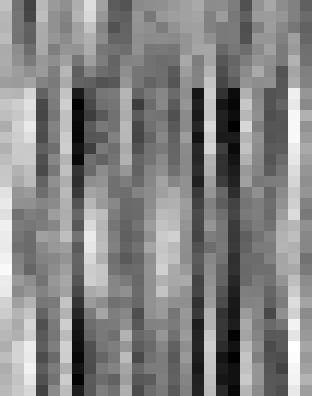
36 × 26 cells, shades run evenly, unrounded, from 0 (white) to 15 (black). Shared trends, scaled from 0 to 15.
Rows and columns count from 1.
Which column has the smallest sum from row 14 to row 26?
1
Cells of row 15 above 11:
4
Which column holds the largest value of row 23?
20
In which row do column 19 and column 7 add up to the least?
2
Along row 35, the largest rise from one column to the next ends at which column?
7
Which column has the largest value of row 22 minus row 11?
3
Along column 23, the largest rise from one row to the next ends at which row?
9
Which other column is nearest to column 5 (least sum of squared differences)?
13
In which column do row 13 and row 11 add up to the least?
25
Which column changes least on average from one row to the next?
16
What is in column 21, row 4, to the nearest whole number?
10
